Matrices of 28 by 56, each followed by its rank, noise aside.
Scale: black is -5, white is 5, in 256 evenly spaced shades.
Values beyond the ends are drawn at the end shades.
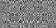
three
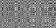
two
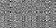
four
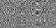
four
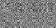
four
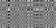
one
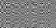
two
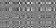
one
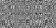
four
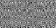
four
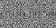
six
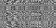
three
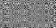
three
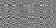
two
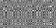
three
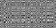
two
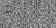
six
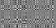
two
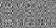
three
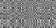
two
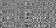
four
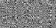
six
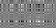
one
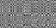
three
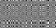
one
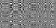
two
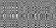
two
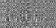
four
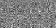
six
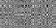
three
